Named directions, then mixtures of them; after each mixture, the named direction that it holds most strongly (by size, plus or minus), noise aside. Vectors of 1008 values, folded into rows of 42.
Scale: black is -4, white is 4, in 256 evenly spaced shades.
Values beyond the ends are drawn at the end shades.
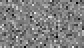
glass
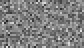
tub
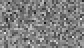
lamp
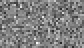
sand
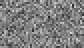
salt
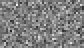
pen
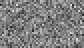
salt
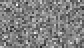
pen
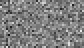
tub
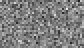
sand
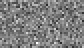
sand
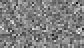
pen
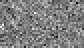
glass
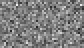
pen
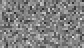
lamp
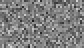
salt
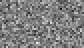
sand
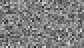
tub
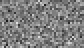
tub
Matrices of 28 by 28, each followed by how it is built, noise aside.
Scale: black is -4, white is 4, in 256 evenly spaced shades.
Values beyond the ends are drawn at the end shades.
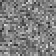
repeating rows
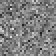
noise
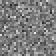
noise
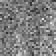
smooth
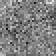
smooth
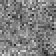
smooth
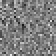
low rank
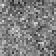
smooth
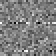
uneven rows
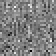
low rank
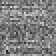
blocks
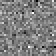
uneven rows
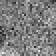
smooth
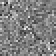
block diagonal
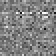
low rank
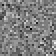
block diagonal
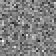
noise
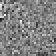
block diagonal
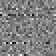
uneven rows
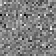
uneven rows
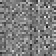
repeating rows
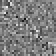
block diagonal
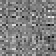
low rank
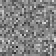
repeating rows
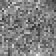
smooth
